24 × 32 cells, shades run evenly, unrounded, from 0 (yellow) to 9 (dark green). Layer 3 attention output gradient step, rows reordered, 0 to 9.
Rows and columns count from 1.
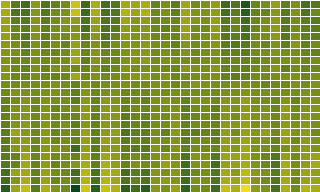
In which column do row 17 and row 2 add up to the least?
8
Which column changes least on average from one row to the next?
4
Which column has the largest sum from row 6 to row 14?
24
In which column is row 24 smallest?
25
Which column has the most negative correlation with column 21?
27
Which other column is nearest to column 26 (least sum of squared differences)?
16
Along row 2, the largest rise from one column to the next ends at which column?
9
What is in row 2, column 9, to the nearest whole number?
7
